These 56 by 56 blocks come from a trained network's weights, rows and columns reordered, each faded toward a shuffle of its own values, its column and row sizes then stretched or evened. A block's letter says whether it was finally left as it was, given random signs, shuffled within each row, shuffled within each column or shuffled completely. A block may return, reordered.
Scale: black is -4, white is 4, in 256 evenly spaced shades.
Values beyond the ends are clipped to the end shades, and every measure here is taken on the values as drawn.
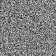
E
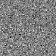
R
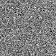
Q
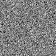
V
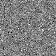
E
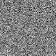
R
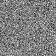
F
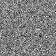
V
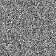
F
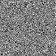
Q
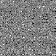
R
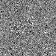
Q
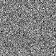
Q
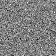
V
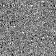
Q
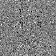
Q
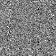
Q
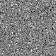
F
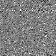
Q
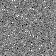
E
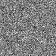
E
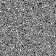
E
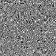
R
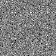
Q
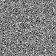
F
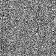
F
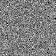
F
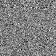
V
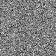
E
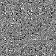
R
